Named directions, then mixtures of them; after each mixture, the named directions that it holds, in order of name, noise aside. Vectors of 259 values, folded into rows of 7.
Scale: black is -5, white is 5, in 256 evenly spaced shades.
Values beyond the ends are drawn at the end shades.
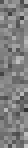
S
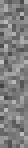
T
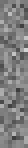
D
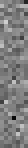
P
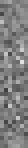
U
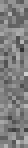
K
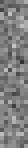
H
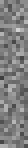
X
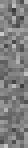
K, S, X.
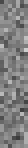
D, S.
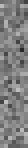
K, P, U.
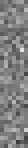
K.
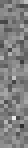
P, U.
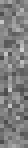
U, X.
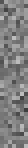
S, T.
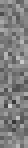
K, U.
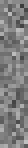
D, K, X.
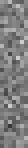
K, P, U.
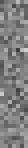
D, H, S.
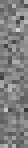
S, X.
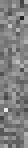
S, T, X.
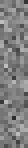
D, K, P.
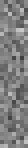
D, K, X.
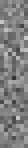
D, P, U.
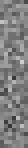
P, U.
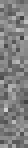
P, S, X.
